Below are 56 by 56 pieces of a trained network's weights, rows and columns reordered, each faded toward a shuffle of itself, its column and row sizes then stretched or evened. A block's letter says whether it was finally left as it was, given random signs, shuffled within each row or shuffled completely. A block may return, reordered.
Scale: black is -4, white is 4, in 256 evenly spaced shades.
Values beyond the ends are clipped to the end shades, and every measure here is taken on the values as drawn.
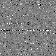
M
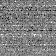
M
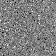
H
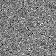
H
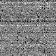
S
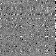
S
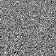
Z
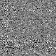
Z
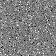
H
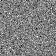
H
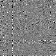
S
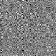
S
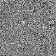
Z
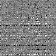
S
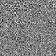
S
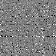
Z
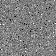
H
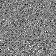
M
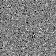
H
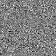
M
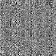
S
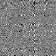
S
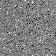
H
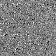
M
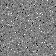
H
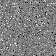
H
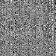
S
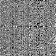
S
